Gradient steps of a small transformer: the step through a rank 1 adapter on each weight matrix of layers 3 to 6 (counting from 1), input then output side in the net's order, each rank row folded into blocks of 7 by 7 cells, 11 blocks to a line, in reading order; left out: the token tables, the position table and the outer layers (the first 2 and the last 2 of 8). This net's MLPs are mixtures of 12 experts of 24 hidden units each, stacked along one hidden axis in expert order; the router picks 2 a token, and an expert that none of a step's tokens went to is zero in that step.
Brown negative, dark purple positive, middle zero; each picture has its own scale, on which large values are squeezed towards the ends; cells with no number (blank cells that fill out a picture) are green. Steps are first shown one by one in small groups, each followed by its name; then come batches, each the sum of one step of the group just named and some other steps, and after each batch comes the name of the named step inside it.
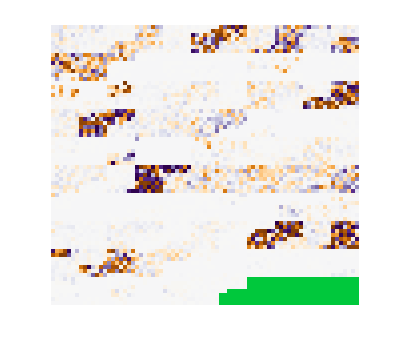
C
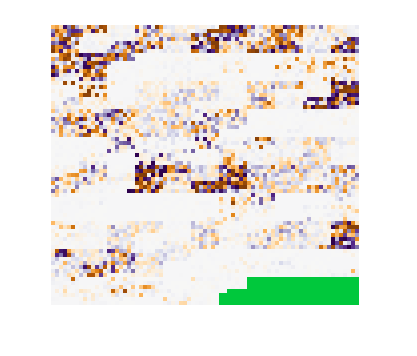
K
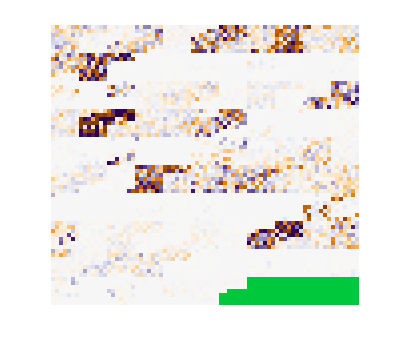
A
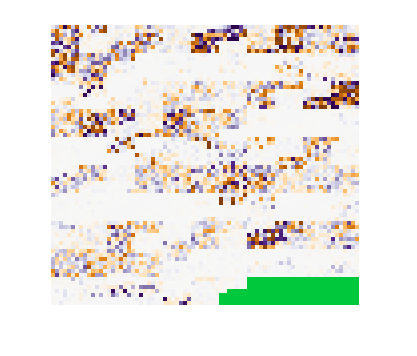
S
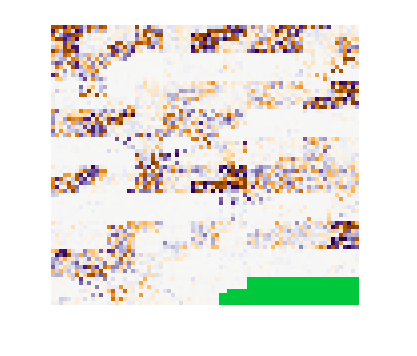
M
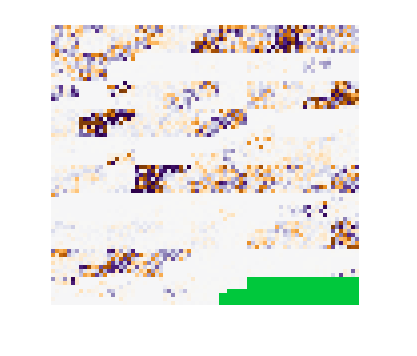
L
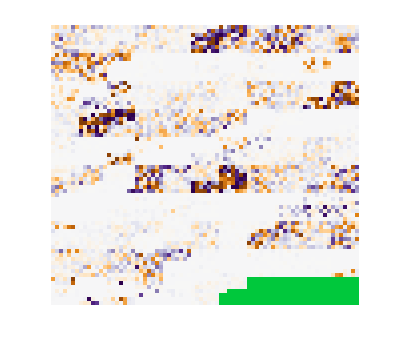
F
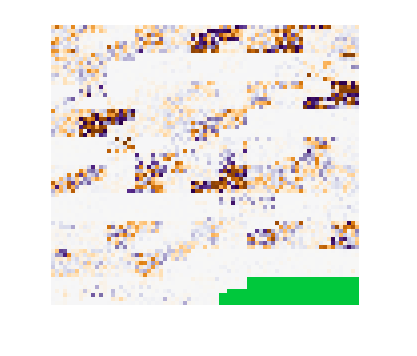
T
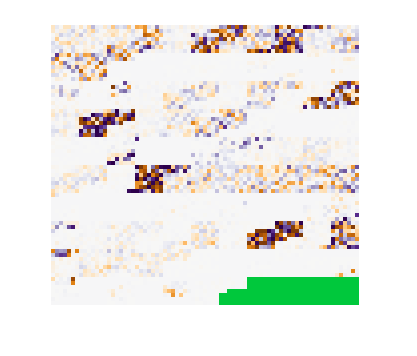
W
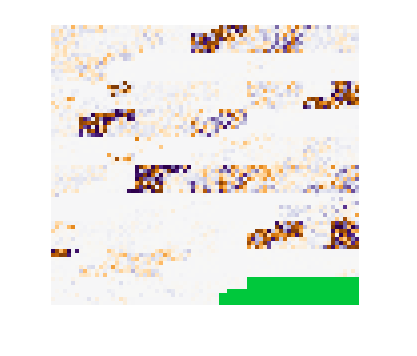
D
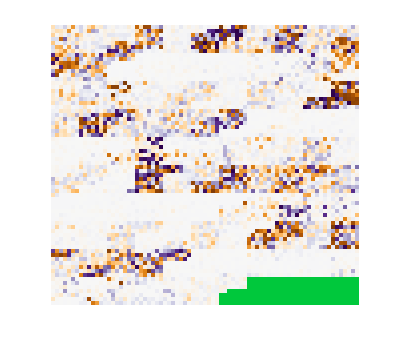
D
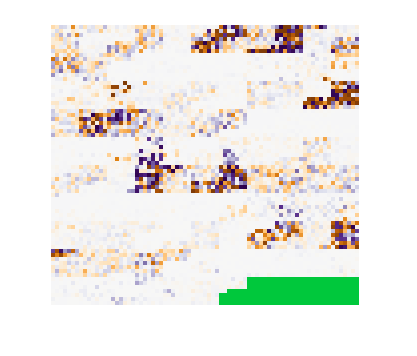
D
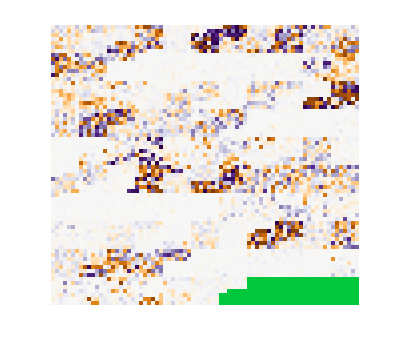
W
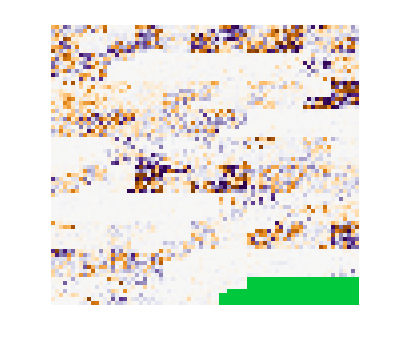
K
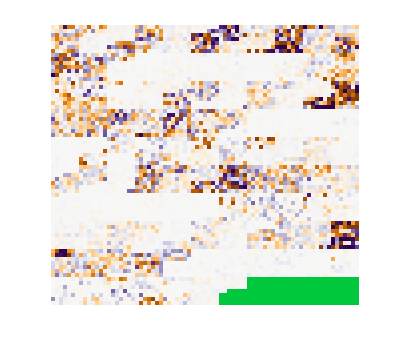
S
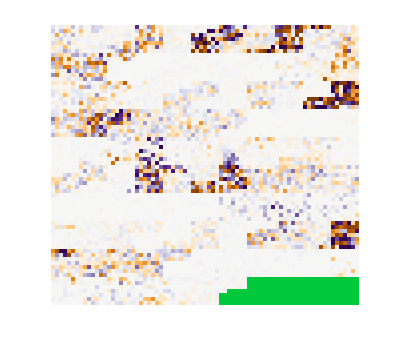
F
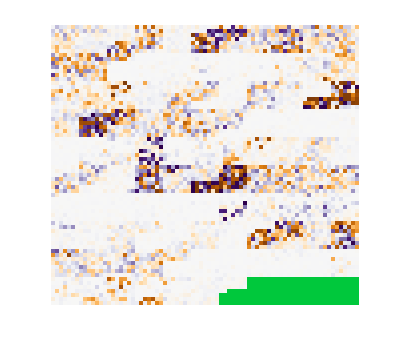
D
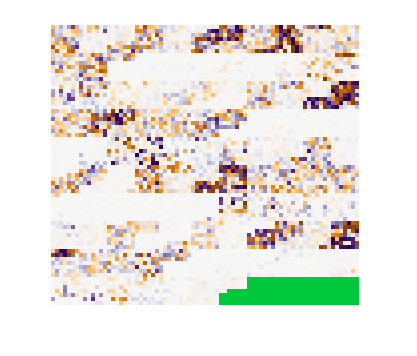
T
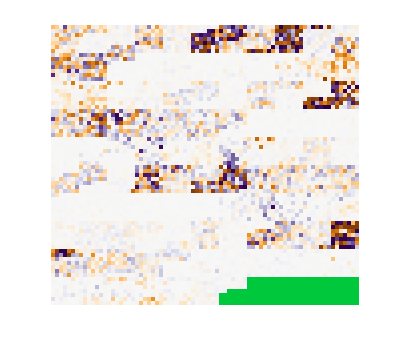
K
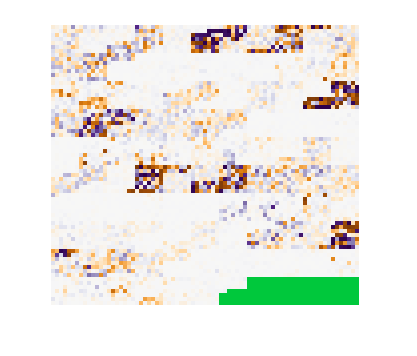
A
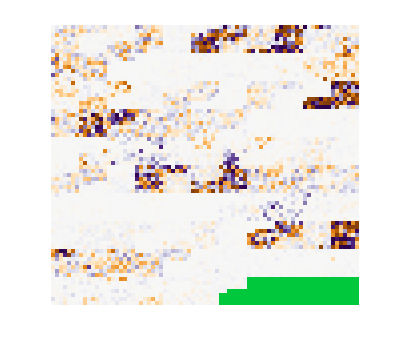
C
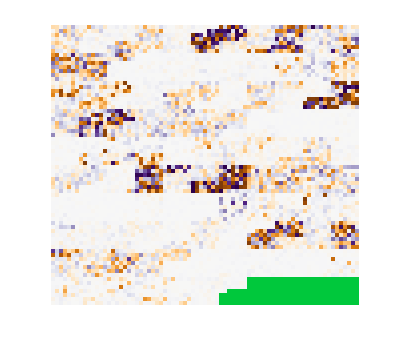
C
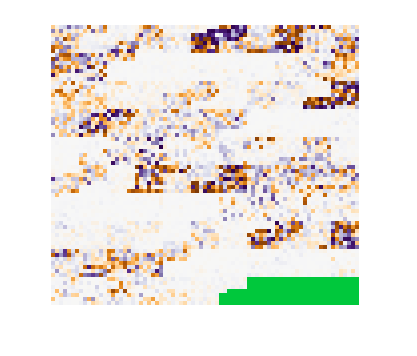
K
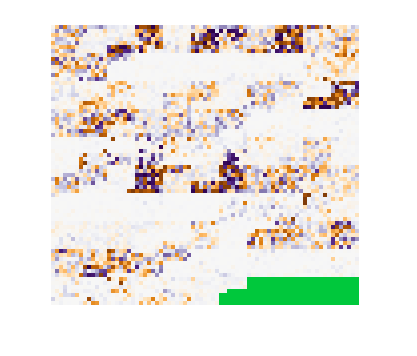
A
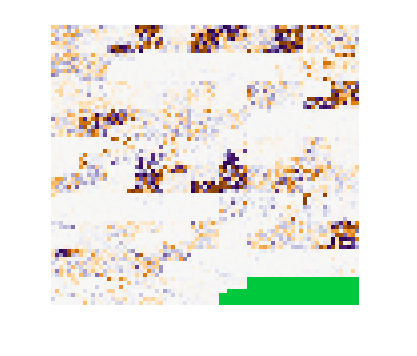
T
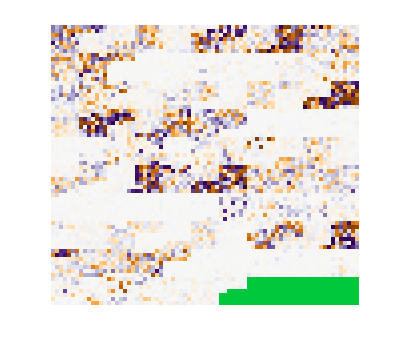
L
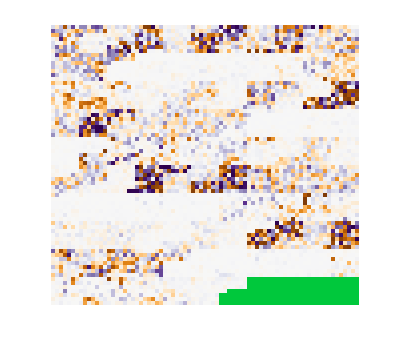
W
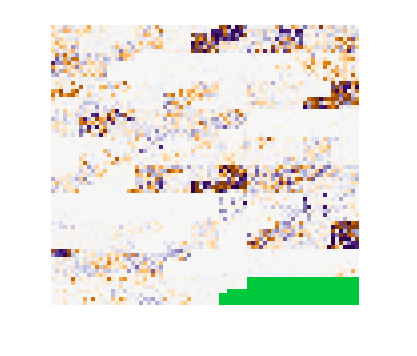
F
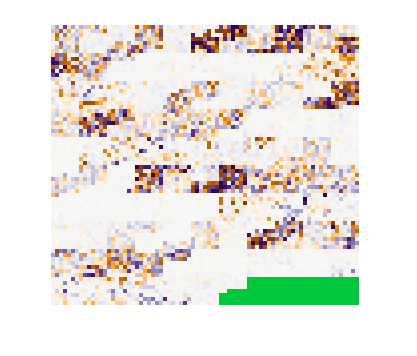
S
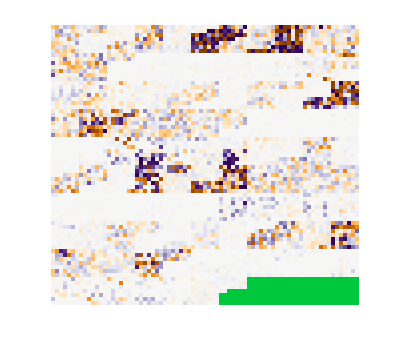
T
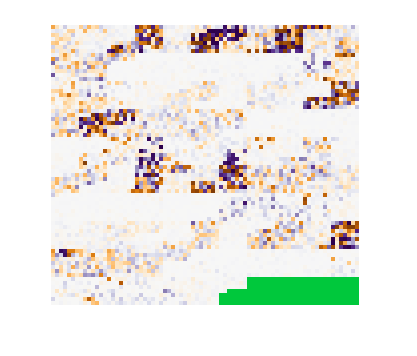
T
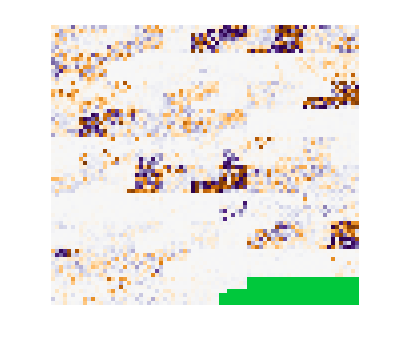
F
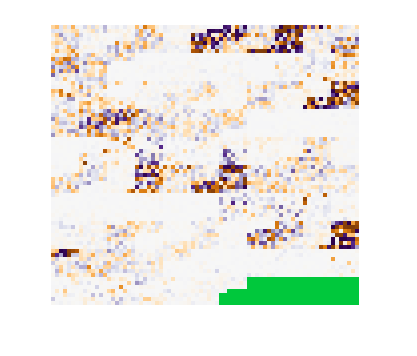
T
